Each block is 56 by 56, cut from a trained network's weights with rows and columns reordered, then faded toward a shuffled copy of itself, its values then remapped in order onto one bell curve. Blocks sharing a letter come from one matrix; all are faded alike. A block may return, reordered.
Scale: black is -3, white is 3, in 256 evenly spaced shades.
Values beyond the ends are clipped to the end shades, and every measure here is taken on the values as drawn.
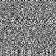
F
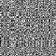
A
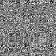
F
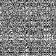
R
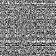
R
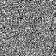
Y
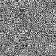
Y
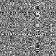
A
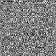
F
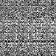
R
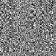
A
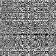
R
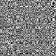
A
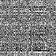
R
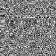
F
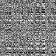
R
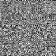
Y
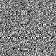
Y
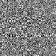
F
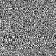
F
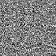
Y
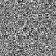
F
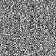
F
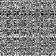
R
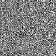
Y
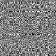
A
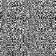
R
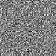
Y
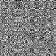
F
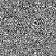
Y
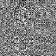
A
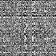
R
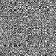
F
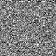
F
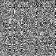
R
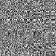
A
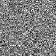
F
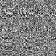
F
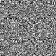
Y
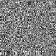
Y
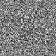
F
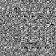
F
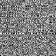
Y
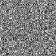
Y
